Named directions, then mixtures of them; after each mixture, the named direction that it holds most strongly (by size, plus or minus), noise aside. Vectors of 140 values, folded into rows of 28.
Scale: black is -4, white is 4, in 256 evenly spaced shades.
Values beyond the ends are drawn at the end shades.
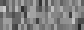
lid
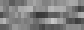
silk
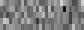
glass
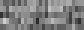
silk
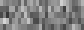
glass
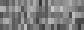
lid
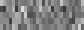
lid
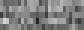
silk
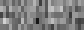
lid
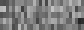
lid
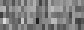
lid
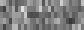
lid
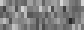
glass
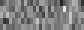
glass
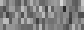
glass
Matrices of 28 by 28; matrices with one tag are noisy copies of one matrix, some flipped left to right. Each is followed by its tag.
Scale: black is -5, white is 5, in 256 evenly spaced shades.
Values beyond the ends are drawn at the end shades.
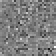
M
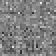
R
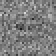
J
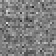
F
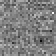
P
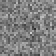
J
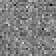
M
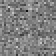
M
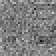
P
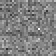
M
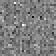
R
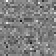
F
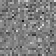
M
